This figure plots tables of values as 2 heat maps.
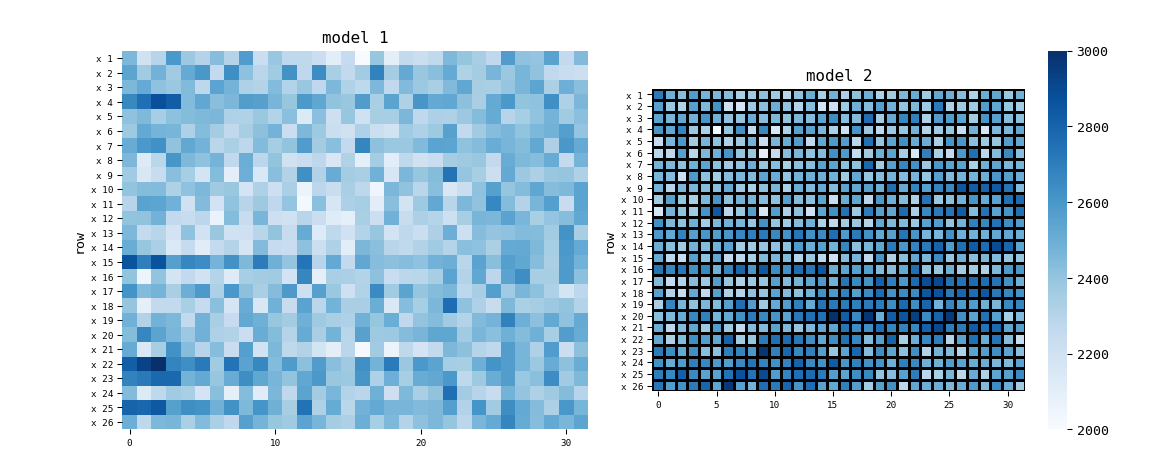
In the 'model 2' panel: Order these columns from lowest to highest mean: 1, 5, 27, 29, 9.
1, 5, 9, 27, 29
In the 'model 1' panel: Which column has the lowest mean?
15
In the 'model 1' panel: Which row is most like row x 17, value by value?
x 2
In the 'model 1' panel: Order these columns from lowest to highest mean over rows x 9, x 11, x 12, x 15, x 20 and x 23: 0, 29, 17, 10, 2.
17, 10, 29, 0, 2
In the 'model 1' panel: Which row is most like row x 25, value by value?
x 15
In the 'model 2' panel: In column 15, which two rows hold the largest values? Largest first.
x 20, x 24
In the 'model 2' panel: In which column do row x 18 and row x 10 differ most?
24
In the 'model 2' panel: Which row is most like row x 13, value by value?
x 24
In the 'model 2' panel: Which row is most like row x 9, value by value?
x 14
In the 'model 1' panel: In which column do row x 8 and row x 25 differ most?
1
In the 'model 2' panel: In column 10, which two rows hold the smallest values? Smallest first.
x 4, x 6
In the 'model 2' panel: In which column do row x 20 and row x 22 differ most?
25
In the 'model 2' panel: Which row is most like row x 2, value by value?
x 15
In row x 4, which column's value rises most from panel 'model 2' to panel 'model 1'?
5
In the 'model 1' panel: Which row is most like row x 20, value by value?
x 7
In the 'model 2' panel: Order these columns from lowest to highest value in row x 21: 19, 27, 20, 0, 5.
0, 5, 20, 19, 27
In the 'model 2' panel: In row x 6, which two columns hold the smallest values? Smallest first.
9, 22
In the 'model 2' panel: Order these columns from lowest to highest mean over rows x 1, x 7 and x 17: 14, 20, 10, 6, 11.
11, 6, 10, 14, 20
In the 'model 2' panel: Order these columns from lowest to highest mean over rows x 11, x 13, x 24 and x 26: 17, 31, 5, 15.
31, 17, 5, 15
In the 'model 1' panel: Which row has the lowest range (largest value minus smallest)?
x 3
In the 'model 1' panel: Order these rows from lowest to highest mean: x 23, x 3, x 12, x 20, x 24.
x 12, x 24, x 3, x 20, x 23
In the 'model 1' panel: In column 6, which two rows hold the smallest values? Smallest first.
x 12, x 11
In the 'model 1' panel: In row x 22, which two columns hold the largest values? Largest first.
2, 1
